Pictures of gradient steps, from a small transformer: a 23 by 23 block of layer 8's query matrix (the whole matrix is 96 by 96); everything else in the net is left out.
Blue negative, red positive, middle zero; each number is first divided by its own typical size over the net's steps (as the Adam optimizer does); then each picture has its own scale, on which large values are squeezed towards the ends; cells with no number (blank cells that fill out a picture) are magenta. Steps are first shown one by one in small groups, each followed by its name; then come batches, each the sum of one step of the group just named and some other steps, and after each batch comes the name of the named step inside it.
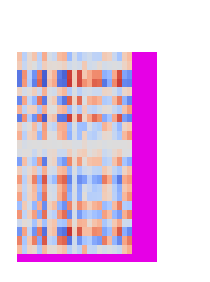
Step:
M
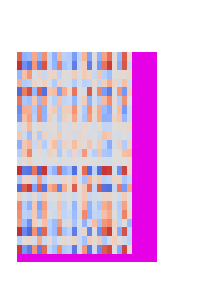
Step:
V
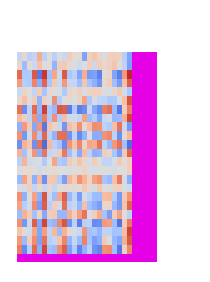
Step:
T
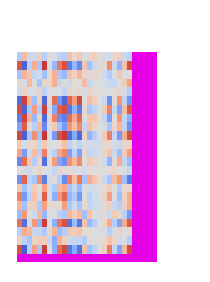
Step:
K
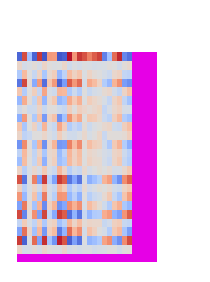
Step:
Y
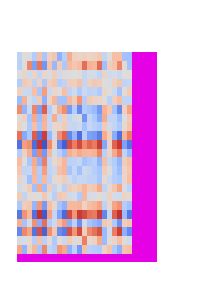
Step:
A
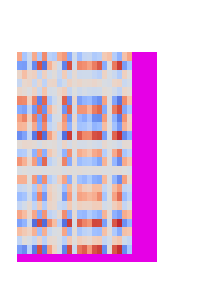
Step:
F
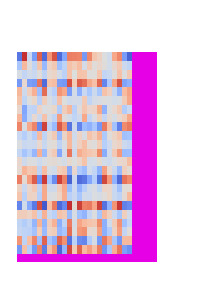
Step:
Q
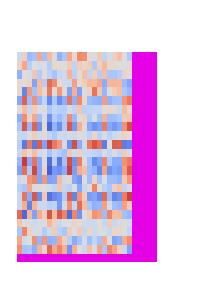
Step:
Y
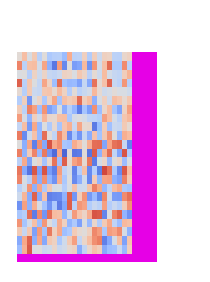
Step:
A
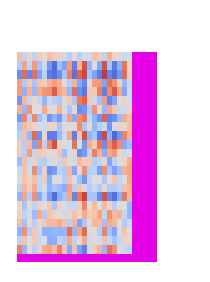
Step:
A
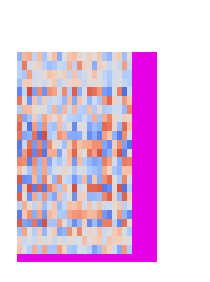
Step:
A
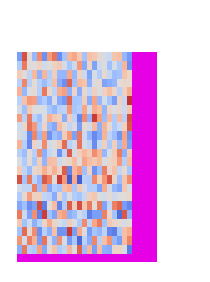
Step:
Q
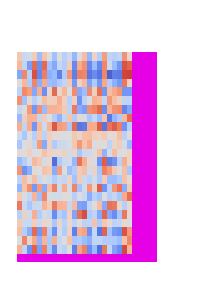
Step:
V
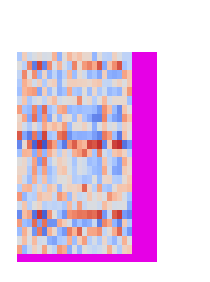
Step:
A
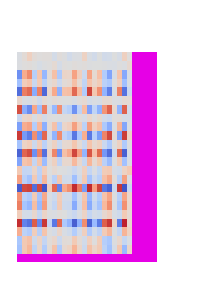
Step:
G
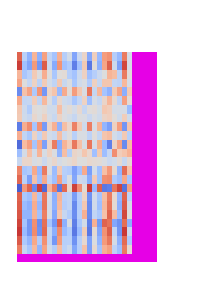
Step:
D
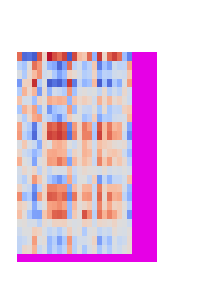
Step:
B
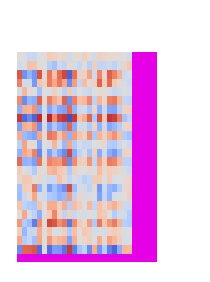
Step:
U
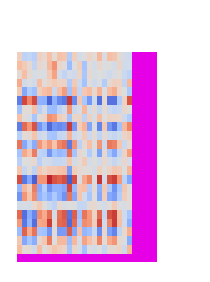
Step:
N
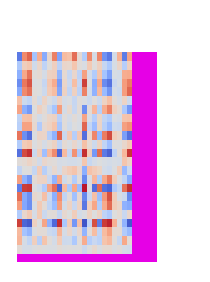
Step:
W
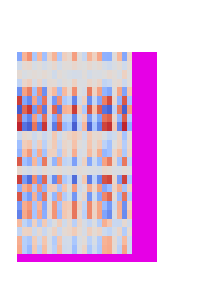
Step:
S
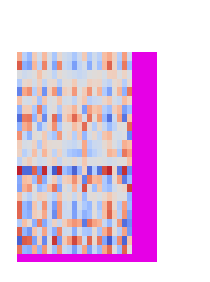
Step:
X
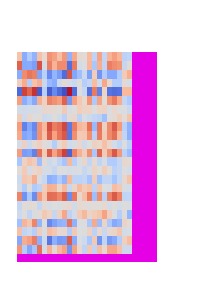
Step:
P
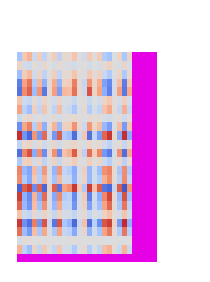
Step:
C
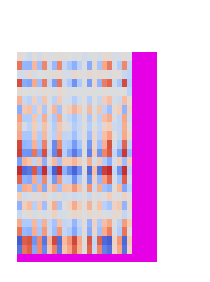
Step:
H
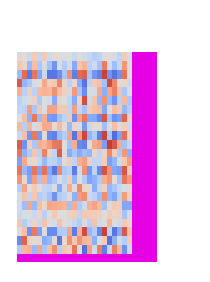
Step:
H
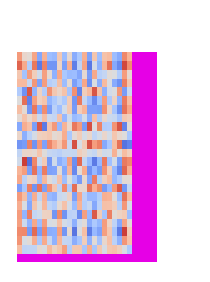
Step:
D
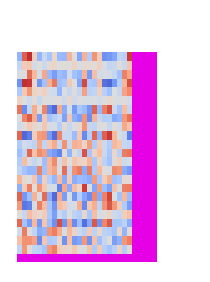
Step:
W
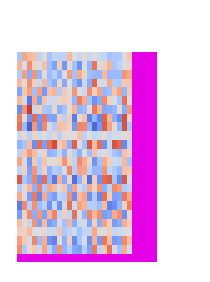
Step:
S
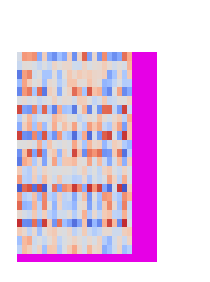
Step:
G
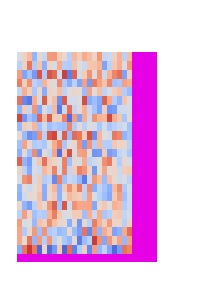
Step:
U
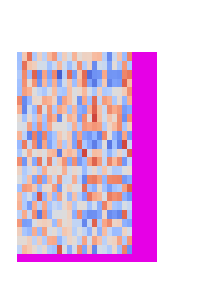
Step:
W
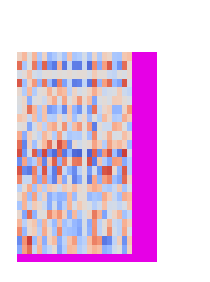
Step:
H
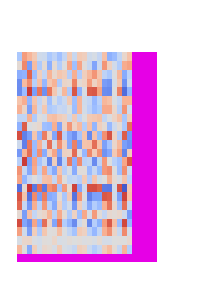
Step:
C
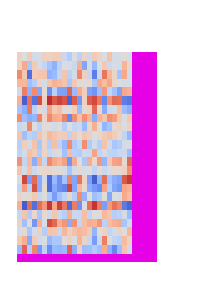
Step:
U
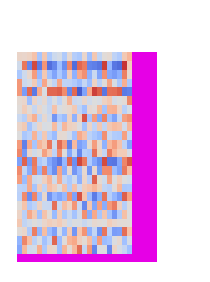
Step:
H
